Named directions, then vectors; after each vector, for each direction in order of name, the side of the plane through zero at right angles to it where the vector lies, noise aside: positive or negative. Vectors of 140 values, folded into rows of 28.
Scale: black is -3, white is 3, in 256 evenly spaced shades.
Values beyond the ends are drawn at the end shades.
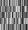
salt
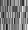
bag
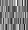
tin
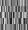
negative, negative, positive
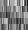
negative, positive, positive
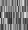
negative, negative, positive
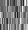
positive, negative, negative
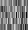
negative, positive, negative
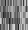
positive, negative, negative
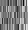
positive, negative, negative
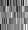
positive, negative, negative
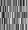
positive, positive, negative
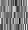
negative, negative, negative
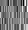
positive, negative, negative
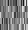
positive, negative, negative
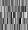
negative, negative, positive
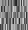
negative, negative, negative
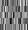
negative, negative, positive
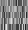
negative, positive, negative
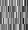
negative, positive, positive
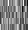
negative, positive, positive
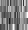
positive, negative, negative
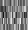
positive, positive, negative
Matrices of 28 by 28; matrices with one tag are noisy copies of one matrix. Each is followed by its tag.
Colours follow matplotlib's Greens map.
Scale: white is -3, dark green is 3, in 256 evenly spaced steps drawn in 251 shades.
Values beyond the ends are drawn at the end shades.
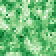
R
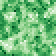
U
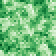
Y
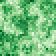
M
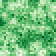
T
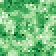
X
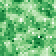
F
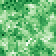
X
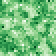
Y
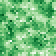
F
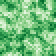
R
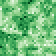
M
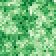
M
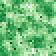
F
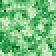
Y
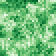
X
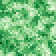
Y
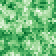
R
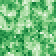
R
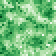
F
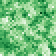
Y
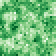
U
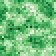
F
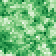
Y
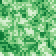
Y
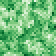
R
